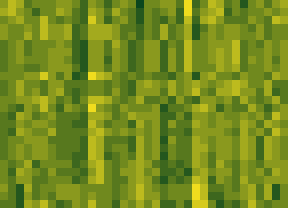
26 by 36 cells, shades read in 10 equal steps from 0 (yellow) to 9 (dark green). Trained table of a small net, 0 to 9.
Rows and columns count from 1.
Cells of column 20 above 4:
10
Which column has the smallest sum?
12
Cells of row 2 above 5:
11
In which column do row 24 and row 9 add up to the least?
25
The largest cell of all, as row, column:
1, 18
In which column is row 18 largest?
21
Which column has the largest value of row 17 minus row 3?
24
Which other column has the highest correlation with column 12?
6
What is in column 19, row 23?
4
